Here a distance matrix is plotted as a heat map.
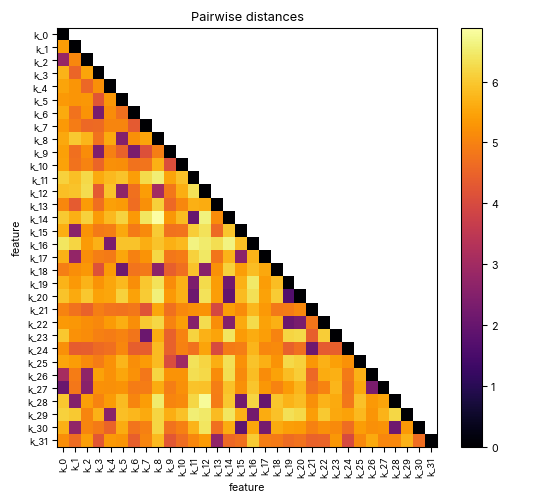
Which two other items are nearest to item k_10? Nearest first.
k_25, k_9
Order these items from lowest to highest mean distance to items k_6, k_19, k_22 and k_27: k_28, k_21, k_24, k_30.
k_24, k_21, k_30, k_28
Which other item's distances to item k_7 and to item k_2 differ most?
k_23
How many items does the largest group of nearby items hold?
5
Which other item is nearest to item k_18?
k_5
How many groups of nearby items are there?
10
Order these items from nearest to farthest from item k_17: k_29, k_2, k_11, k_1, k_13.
k_1, k_13, k_2, k_29, k_11
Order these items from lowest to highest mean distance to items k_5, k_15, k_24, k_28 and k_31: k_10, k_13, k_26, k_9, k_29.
k_13, k_9, k_10, k_26, k_29
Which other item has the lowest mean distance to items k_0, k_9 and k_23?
k_7
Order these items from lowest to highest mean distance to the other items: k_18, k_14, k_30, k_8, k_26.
k_30, k_18, k_26, k_14, k_8
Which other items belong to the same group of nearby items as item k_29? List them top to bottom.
k_4, k_16
